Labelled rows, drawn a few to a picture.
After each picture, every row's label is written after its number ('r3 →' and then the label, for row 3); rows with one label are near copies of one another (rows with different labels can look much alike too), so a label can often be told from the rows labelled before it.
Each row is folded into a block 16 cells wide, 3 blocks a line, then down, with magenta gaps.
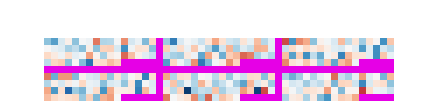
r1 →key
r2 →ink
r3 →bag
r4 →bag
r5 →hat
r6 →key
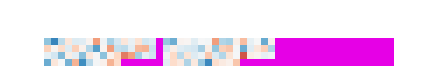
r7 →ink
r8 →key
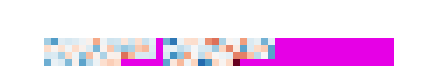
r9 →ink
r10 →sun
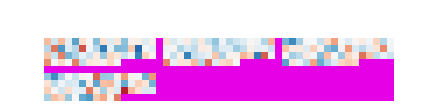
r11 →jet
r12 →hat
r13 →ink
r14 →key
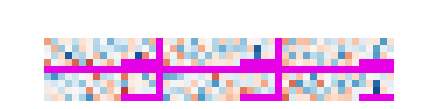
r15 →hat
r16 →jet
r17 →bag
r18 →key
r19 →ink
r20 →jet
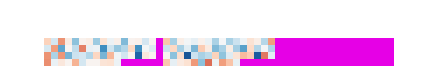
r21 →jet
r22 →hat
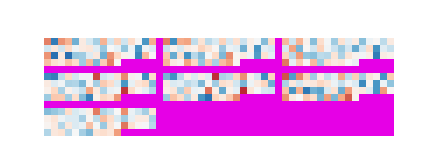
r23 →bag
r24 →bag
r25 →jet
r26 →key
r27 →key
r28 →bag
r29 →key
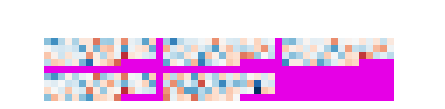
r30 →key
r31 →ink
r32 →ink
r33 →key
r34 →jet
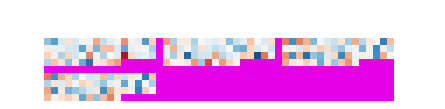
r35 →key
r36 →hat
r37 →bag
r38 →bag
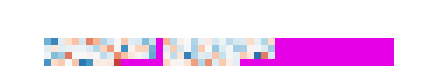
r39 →sun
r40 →hat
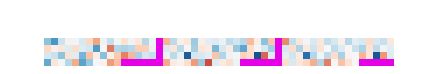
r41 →ink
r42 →hat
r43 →hat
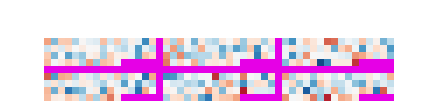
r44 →bag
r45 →jet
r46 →sun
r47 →bag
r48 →key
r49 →hat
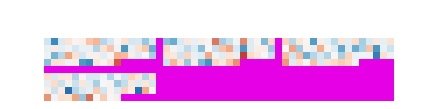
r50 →sun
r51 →key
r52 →jet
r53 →hat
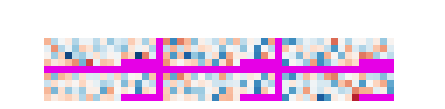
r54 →hat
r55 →bag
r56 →ink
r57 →bag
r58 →bag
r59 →sun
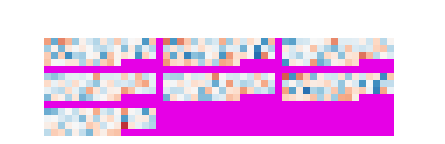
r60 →bag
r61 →bag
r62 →ink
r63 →ink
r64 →ink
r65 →bag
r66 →key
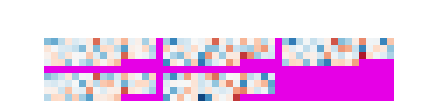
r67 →key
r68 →ink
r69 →key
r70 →key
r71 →sun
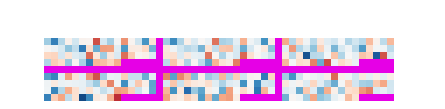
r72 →key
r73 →key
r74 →hat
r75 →sun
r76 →bag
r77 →ink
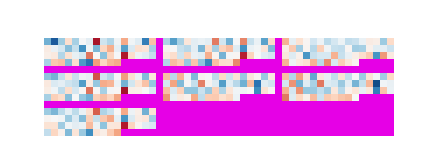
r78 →key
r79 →key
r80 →hat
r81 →key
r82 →jet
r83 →jet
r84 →key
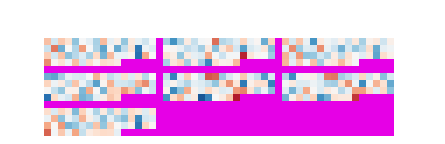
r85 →jet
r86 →key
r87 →jet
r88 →ink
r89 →sun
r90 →sun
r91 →jet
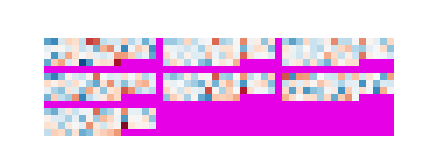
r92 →sun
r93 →key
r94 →key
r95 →ink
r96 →key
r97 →bag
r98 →key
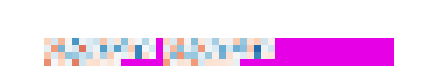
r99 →jet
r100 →jet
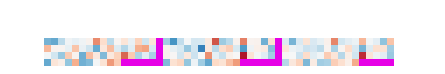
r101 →ink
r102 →key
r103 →key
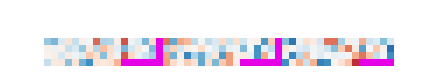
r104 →key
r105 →bag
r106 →sun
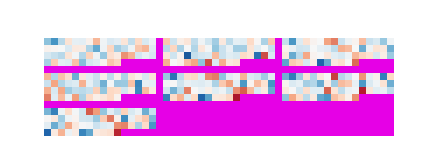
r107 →ink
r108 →hat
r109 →sun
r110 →jet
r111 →sun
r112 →key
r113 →sun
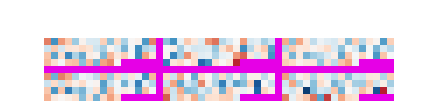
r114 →bag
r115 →sun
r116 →bag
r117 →bag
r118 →jet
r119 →hat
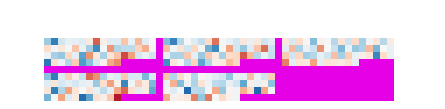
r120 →ink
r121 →ink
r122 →jet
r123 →sun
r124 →hat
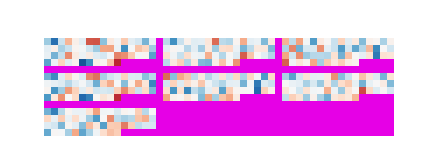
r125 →sun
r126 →key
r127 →jet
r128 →sun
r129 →bag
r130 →key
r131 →ink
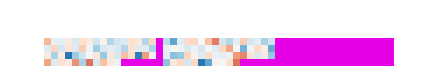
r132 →hat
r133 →sun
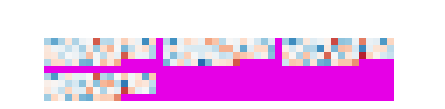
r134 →key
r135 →sun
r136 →key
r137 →key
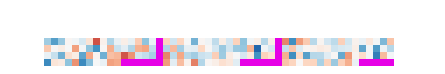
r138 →ink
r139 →jet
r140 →bag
